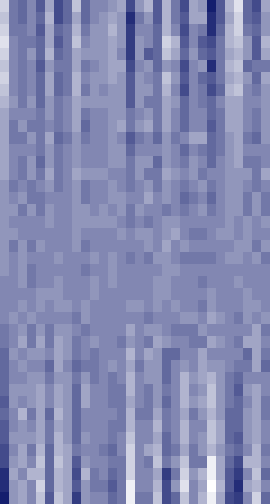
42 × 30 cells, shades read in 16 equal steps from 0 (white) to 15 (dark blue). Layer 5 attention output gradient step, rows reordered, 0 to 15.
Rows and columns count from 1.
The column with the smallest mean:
19
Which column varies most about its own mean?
24
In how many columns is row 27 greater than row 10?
9
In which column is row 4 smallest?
1
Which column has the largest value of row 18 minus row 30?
15
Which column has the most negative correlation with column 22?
3
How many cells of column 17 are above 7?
26
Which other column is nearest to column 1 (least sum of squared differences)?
27
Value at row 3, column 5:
11
